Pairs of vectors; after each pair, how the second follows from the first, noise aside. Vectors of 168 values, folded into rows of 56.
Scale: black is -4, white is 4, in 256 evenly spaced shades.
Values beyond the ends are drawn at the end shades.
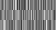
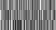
wrapped around.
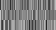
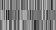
shuffled.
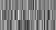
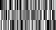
wrapped around, scaled up.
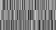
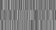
negated, shrunk.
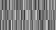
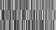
shuffled.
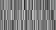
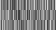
wrapped around.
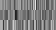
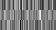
reversed, negated.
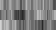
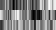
reversed, scaled up.
